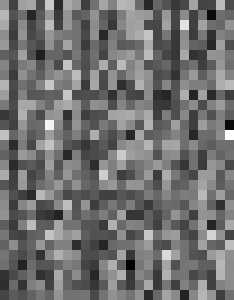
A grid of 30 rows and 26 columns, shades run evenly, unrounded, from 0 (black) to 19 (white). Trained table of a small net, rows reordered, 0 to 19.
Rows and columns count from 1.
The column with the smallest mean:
2
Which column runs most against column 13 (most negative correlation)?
1
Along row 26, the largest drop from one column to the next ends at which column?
15
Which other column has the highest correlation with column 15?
3
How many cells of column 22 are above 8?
14
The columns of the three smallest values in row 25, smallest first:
12, 9, 11
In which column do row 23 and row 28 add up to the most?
7
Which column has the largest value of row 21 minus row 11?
23
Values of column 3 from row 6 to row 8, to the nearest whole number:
12 9 11
